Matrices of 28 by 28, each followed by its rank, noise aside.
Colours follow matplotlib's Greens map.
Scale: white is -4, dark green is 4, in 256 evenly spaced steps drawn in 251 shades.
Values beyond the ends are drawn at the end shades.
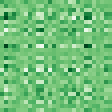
two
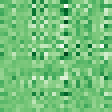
two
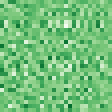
four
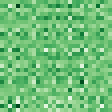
three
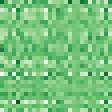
two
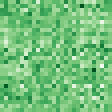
six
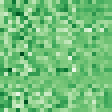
six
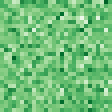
six
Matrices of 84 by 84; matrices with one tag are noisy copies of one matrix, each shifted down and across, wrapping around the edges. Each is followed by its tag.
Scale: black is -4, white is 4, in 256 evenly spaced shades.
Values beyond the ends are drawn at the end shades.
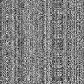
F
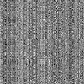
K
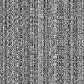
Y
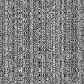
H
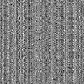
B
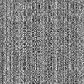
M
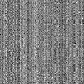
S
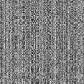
M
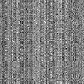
K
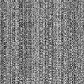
K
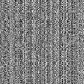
B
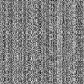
Y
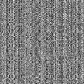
B
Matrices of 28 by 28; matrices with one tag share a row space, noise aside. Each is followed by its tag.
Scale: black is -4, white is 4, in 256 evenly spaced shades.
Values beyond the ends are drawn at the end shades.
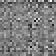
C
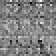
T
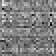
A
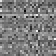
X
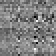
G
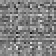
T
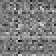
T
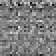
T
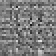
T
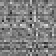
C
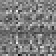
T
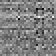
G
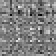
T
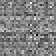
C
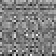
X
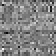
A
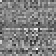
X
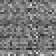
C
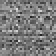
T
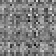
C
